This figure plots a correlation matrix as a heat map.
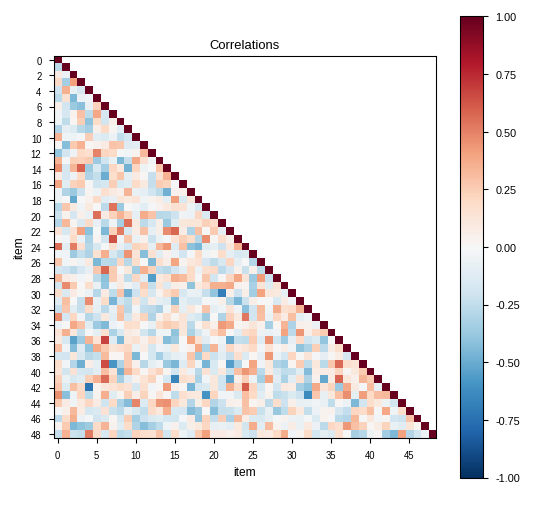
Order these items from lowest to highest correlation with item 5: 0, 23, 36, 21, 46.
0, 46, 21, 23, 36
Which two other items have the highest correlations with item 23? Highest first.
7, 19
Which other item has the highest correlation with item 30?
26
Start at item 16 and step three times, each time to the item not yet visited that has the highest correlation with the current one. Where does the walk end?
42
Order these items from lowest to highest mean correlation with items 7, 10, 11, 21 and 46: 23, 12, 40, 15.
15, 12, 40, 23
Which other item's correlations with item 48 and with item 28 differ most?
12
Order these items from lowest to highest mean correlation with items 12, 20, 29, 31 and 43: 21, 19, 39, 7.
19, 7, 39, 21
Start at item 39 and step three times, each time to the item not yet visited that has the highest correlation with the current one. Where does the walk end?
41
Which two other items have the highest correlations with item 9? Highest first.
21, 25
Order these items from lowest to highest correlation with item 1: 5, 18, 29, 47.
18, 5, 47, 29
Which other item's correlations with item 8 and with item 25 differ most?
40
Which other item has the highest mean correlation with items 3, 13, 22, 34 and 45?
14
